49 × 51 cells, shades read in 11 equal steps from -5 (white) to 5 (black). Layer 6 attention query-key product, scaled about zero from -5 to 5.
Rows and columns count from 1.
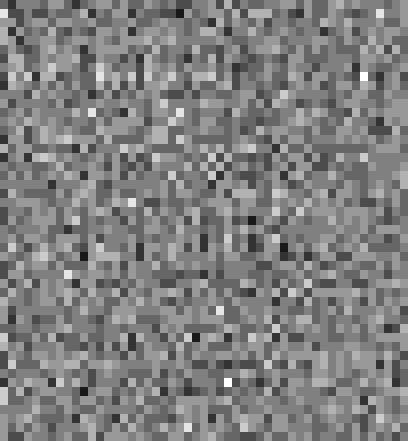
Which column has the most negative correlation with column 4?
20
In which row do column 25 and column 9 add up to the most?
38
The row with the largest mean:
2
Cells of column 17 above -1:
28
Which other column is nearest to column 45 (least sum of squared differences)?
5
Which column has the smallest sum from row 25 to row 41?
6
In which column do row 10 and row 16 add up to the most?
1
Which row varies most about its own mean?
9
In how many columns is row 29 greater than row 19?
15
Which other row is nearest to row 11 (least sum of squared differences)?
42
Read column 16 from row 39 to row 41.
-1 2 0
